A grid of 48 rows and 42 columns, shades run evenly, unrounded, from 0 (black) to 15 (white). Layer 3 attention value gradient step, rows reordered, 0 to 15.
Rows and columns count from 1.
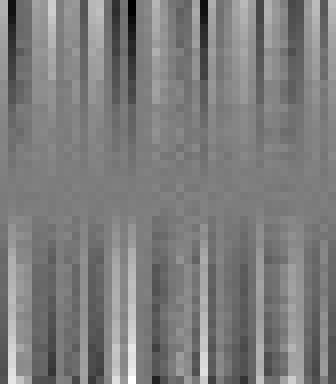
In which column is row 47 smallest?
7
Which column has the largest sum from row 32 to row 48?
17
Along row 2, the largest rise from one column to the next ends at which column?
27
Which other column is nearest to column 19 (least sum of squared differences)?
18
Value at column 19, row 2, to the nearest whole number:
8
